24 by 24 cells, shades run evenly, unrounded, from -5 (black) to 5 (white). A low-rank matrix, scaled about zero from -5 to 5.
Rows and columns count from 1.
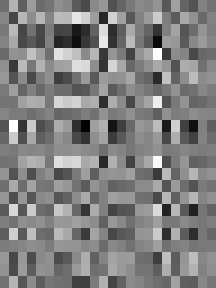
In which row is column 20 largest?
11
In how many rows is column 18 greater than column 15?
14
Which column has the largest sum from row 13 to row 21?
18
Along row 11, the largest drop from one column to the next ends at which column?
3
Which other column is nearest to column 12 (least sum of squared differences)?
15
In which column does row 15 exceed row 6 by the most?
12
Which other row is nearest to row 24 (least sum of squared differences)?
8
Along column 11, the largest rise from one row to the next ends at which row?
5
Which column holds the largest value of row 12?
2
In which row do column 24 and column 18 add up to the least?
4
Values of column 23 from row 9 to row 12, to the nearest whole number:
-1 0 0 0
